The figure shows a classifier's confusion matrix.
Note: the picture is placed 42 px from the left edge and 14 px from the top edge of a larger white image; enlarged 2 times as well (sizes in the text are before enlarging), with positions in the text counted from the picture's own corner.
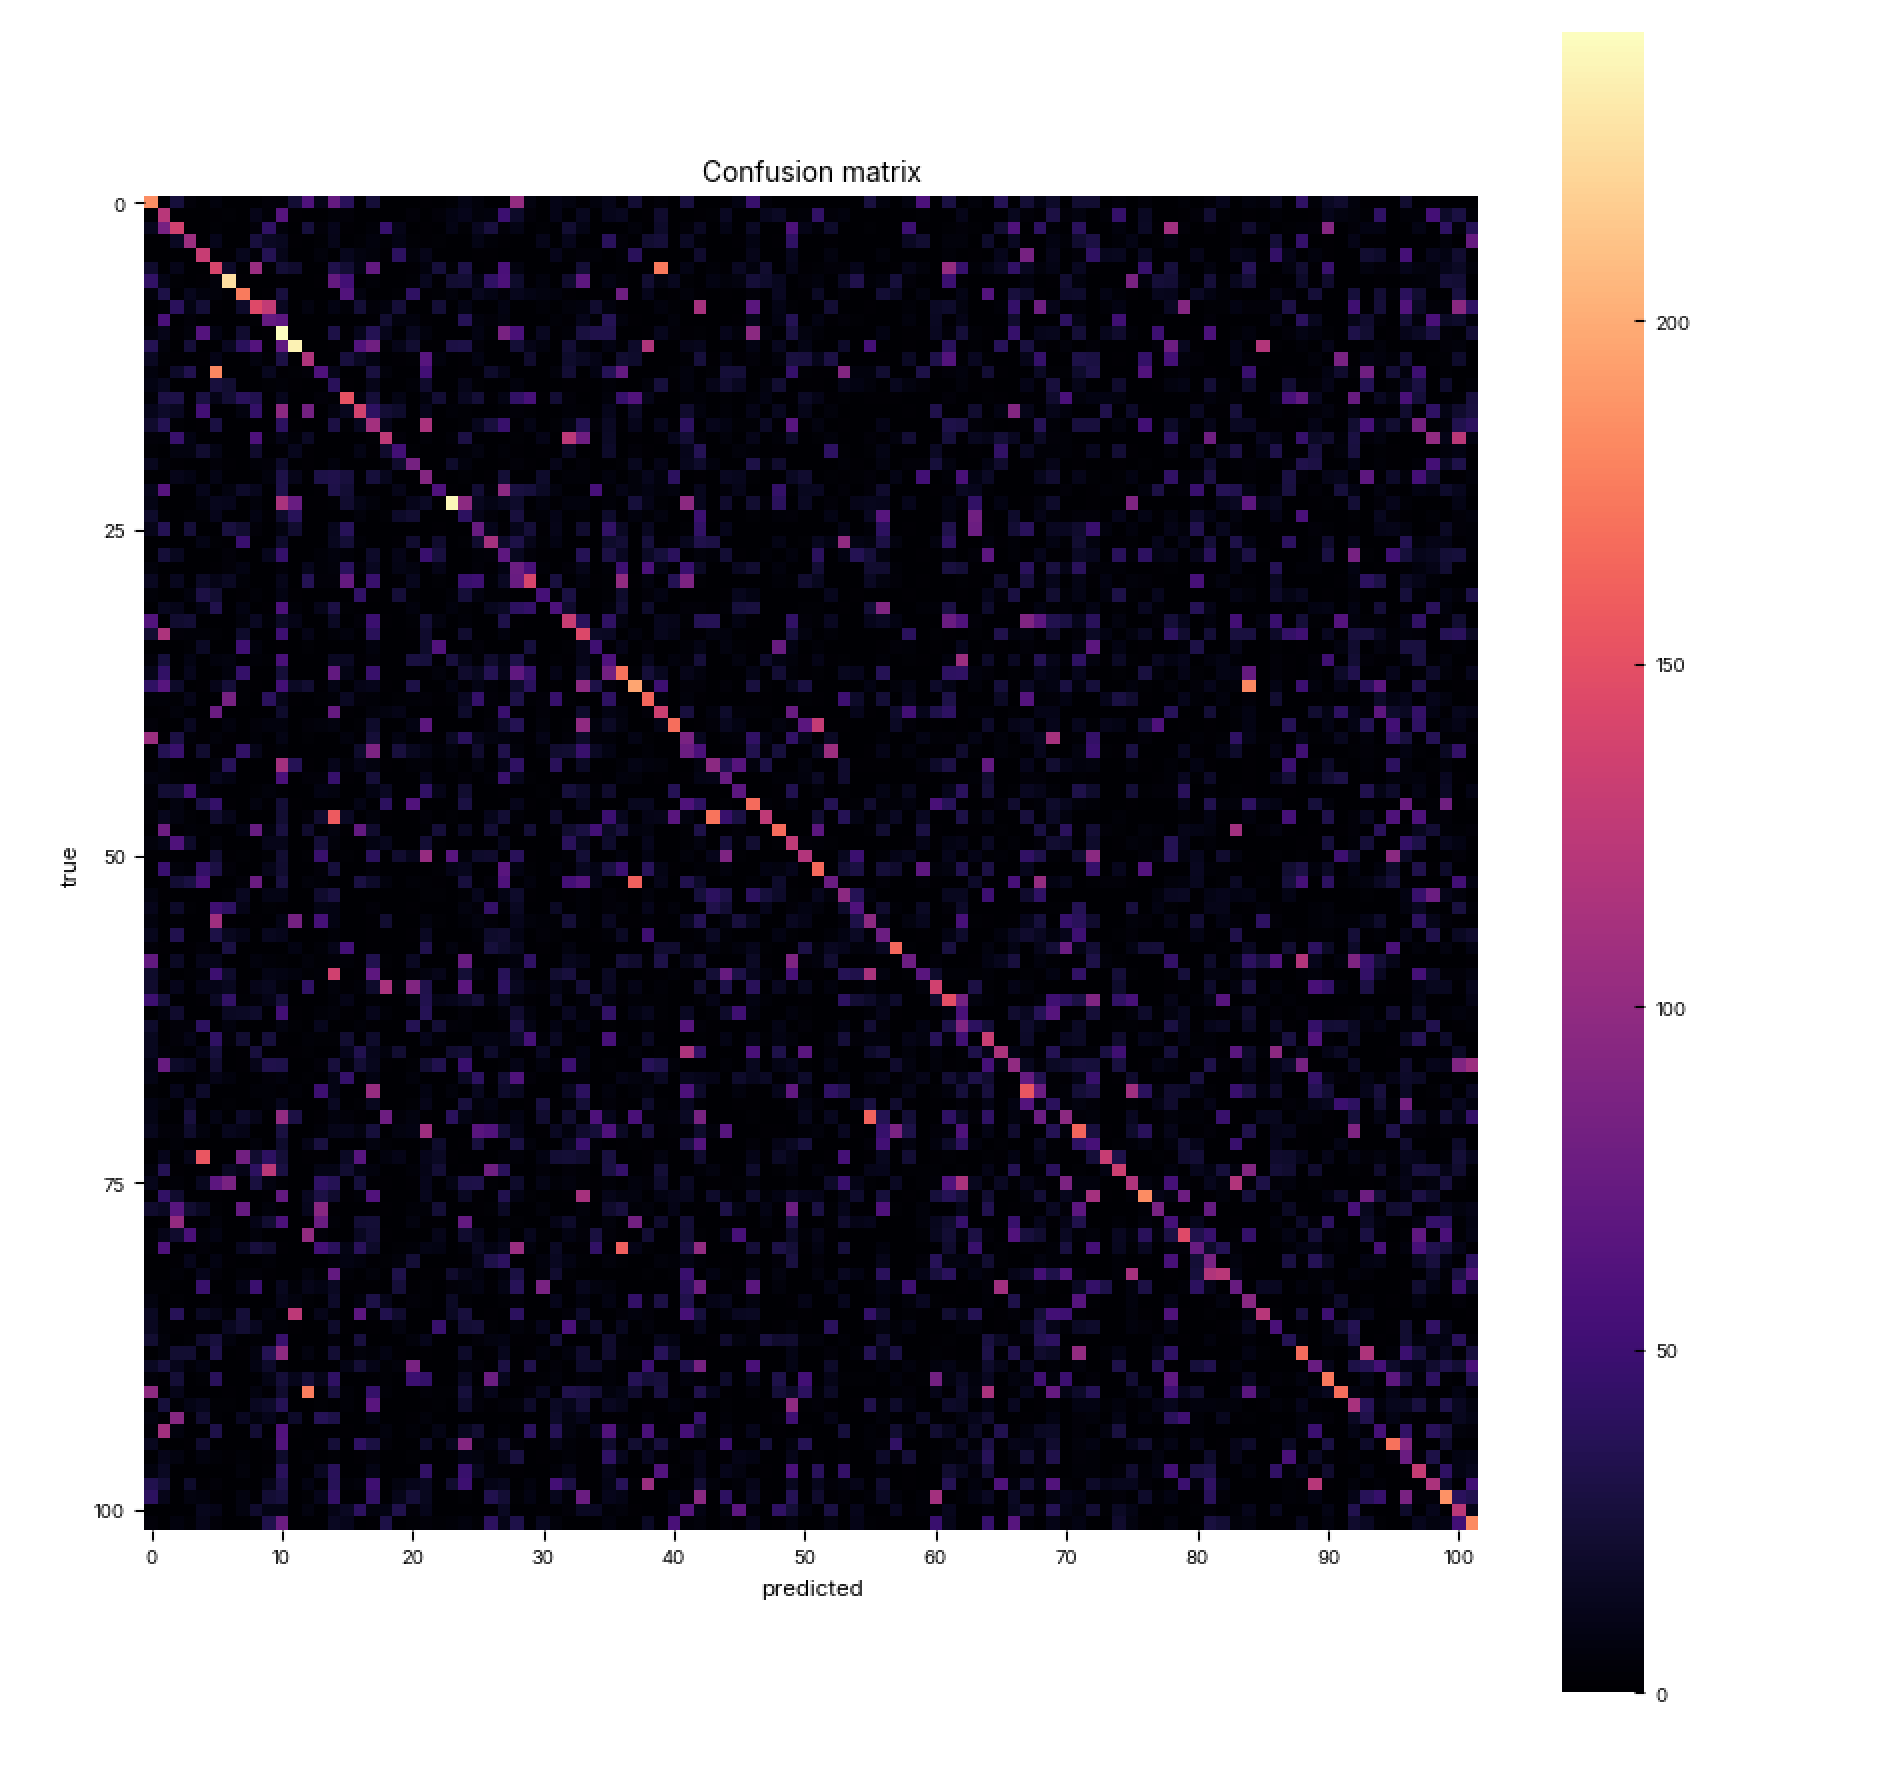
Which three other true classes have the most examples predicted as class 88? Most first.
58, 66, 15
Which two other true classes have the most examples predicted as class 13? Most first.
77, 78
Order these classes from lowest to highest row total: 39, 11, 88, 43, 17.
43, 39, 88, 17, 11
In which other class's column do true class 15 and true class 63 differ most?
62
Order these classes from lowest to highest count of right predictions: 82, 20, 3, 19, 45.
19, 45, 20, 3, 82
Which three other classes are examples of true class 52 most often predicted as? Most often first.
37, 68, 8
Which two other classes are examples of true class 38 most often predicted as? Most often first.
6, 67
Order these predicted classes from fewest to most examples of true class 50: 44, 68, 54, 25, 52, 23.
52, 25, 68, 54, 23, 44
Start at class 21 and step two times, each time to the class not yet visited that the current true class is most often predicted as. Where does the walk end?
2
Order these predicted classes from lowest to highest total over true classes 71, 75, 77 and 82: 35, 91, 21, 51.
91, 51, 35, 21
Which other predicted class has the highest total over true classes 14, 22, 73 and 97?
4
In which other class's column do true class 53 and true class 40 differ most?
51
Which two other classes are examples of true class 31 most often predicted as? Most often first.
56, 10
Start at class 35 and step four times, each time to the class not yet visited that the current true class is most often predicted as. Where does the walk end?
87
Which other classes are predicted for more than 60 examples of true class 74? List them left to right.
9, 26, 84
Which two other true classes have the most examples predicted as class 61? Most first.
5, 32
